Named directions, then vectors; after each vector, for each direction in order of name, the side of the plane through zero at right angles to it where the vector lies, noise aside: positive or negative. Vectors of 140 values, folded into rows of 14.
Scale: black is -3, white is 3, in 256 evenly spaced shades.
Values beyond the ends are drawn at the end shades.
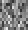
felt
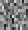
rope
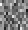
negative, positive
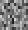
positive, positive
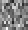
positive, positive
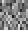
positive, negative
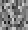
negative, negative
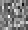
positive, positive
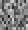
negative, negative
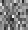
negative, positive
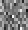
negative, positive
